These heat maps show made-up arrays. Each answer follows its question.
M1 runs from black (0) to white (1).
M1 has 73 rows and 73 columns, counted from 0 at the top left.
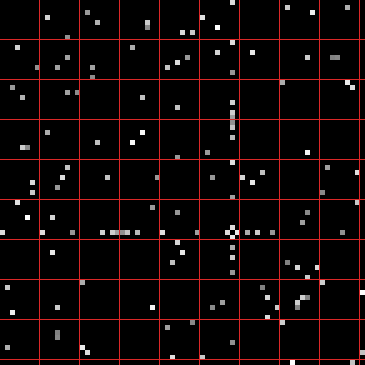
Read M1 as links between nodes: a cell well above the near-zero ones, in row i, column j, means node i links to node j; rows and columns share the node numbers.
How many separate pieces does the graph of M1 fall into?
4
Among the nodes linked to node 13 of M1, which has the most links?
node 11
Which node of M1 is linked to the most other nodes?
node 46
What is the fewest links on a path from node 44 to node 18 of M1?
6
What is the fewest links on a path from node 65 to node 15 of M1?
4
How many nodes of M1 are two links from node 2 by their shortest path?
1
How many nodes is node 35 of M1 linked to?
5
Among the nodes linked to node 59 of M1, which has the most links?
node 61
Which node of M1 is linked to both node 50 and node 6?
node 36
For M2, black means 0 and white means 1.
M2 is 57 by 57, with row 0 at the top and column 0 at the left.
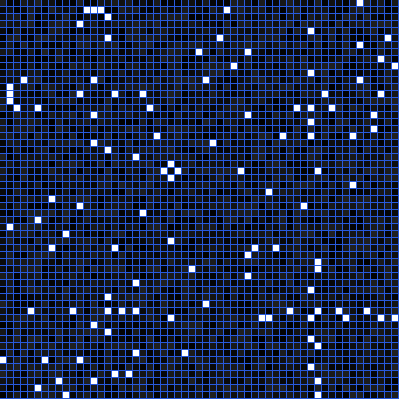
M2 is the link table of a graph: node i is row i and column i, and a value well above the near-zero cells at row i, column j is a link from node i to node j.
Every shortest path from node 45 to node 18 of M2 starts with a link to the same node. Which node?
node 54
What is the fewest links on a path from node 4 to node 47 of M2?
3
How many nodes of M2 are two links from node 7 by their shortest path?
3
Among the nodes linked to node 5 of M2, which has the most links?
node 15
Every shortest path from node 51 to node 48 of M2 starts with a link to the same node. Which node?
node 11
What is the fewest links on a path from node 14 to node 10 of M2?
6
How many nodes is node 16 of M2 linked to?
3
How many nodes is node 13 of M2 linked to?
6
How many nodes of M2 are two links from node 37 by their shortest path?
6
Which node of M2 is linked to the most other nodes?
node 44
